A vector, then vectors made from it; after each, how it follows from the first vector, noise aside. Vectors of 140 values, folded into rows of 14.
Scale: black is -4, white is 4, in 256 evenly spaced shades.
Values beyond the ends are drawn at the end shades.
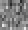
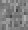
wrapped around, negated, shrunk.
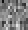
reversed, negated.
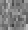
wrapped around, negated, shrunk.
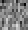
reversed, negated.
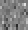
reversed, partly zeroed.
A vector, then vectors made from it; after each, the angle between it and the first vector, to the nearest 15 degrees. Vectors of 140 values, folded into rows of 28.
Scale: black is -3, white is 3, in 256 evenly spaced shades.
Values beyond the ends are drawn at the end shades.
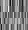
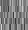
150 degrees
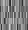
30 degrees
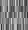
45 degrees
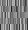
105 degrees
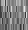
75 degrees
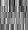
45 degrees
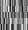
45 degrees
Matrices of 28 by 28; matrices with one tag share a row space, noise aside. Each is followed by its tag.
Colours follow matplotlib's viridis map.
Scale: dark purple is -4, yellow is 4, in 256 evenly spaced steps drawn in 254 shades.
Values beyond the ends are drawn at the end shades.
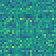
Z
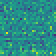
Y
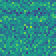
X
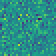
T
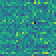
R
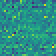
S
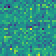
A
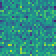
Z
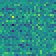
Z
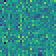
T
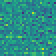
Y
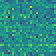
Z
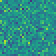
T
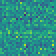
X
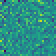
T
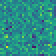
Y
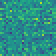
Y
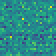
Y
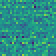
R
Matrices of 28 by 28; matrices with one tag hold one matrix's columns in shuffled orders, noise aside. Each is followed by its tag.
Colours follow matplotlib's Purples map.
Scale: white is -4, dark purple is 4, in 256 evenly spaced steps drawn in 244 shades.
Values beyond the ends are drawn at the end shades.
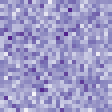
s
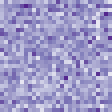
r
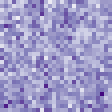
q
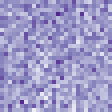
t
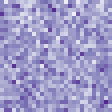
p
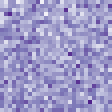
p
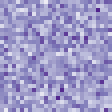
s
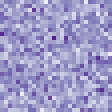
s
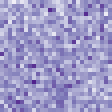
p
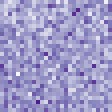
p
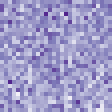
t
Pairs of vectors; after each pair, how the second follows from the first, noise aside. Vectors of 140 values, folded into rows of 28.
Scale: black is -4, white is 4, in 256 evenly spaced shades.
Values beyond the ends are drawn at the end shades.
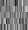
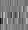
wrapped around, partly zeroed.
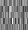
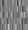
wrapped around, partly zeroed.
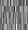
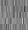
wrapped around, negated, shrunk.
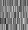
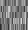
shuffled.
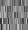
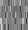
negated, partly zeroed.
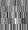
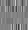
negated, partly zeroed.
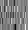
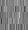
wrapped around, negated, shrunk.
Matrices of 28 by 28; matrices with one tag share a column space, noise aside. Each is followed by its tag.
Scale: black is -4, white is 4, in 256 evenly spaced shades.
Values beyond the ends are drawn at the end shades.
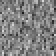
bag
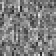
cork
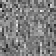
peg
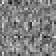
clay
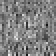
cork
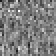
peg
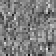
cork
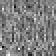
cork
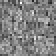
clay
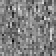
bag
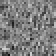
cork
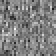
bag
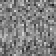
peg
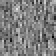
bag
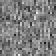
bag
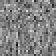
peg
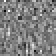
peg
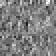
clay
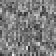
cork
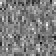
clay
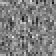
clay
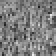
cork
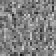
cork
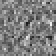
clay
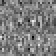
clay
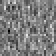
bag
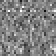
peg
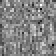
peg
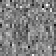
peg
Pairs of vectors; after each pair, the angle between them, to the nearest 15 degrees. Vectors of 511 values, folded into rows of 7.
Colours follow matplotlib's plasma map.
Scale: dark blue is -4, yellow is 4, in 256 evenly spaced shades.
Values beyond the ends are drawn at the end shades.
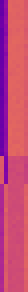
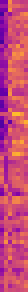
45 degrees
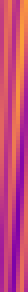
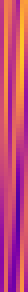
30 degrees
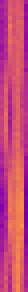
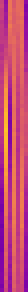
60 degrees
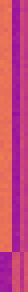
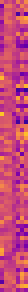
75 degrees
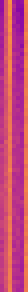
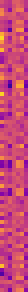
120 degrees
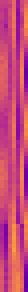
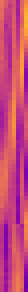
45 degrees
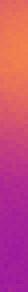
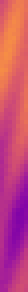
30 degrees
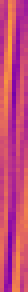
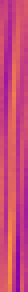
150 degrees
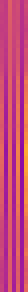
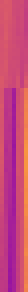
60 degrees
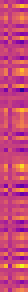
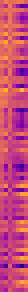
150 degrees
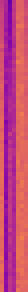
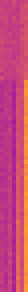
60 degrees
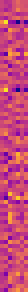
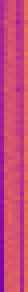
75 degrees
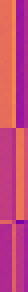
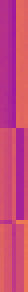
165 degrees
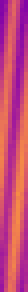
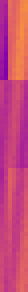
120 degrees
